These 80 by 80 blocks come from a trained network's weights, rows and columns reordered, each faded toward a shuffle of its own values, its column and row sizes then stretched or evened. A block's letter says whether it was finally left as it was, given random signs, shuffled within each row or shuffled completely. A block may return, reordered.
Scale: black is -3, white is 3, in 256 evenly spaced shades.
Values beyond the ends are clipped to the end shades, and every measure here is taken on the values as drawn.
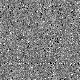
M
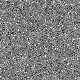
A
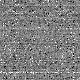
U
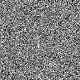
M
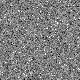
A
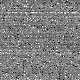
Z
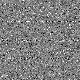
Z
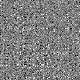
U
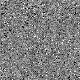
M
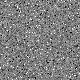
A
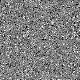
M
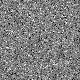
A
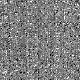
U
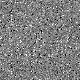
M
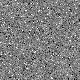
A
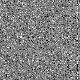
M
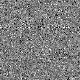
M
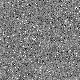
A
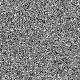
A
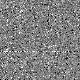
M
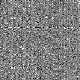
U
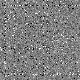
M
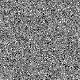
U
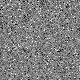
A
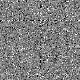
M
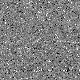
Z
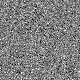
A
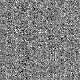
U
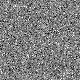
A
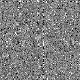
U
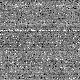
Z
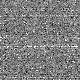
U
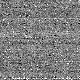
U
